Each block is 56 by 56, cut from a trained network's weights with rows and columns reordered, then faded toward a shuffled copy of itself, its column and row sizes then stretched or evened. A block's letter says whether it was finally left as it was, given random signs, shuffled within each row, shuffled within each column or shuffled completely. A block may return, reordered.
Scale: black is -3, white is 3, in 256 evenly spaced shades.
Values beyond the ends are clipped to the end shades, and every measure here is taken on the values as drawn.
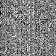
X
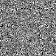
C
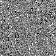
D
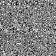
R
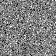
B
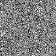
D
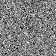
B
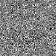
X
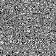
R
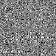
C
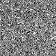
R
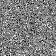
B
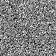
B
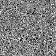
R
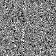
D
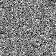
B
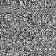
X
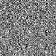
X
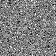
B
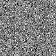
D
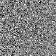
C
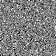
B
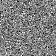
B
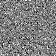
R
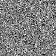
D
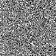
C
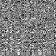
X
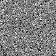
D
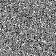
B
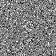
B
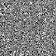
X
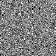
D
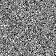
B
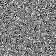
B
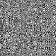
X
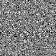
R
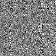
C
